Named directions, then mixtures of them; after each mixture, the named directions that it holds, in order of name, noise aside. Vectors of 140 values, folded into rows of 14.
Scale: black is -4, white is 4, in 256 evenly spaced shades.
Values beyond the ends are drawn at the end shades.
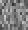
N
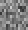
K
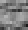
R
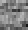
R.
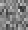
K.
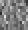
K, N.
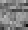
R.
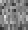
N, R.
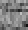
N, R.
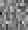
K, N.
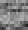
R.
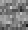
K, R.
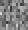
K, N.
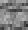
R.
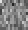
N.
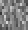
K, N.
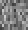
N.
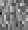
K, N.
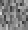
K, N.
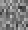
K.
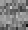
K, R.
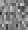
K, N.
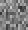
K.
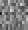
K, N.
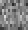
N, R.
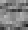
R.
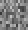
K.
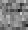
N, R.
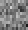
K, R.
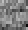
K, R.
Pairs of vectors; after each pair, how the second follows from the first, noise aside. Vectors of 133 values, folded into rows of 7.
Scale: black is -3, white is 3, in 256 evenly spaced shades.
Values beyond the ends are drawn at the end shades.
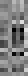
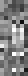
negated.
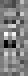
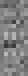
shrunk.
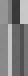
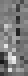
reversed, negated, partly zeroed.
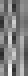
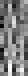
copied.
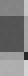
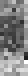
copied.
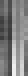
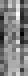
wrapped around, negated.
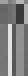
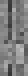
wrapped around, negated, shrunk.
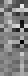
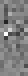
reversed, negated, partly zeroed.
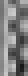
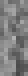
shrunk.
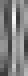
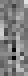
reversed, negated, partly zeroed.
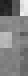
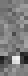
wrapped around, partly zeroed.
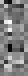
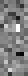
reversed, negated, partly zeroed.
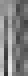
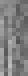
shrunk.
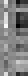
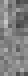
shrunk.
